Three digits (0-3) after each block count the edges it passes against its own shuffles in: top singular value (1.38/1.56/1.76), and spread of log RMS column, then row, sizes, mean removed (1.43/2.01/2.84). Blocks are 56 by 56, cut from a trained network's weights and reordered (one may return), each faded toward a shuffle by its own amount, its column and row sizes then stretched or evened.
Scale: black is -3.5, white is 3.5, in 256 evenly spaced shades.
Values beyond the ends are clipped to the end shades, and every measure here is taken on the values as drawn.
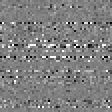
1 0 3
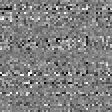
0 1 3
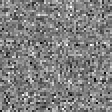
1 0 2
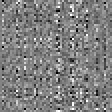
3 3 1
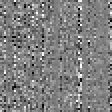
1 3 0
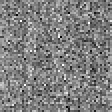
0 0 0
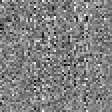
0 2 1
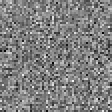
1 1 0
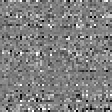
1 2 3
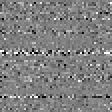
2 0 3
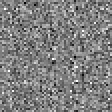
0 1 0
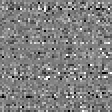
0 1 3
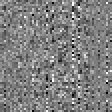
3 3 0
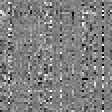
2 3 1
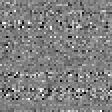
0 0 3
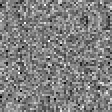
1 1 0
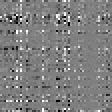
1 3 3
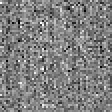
1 1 1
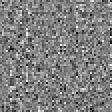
1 2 0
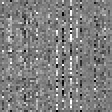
2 3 0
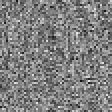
2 0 0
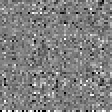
2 2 2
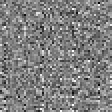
3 2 1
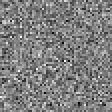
2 0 1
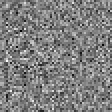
2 1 0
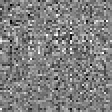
3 2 2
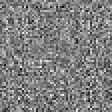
3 1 1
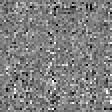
0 2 2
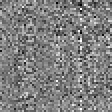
3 2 0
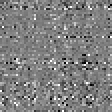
0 2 3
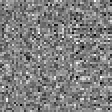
2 2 1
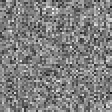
3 1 0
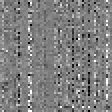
3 3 1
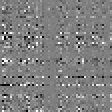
2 3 3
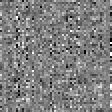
2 3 1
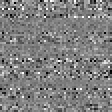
0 1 3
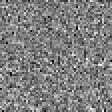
0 0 1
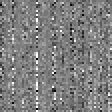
2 3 0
